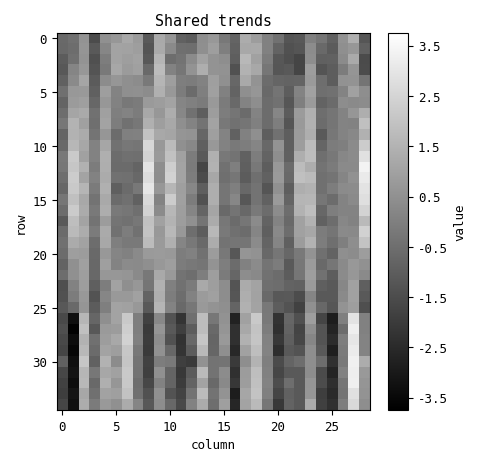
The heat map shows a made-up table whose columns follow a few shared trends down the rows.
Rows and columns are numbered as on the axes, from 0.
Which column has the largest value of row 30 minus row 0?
28
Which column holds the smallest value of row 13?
13
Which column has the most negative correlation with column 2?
9
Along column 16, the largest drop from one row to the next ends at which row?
26
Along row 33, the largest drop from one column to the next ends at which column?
16
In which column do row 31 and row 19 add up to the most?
27
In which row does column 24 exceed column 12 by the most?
30
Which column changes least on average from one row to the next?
19
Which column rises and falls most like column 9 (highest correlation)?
7
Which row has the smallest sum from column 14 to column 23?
29
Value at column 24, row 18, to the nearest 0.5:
0
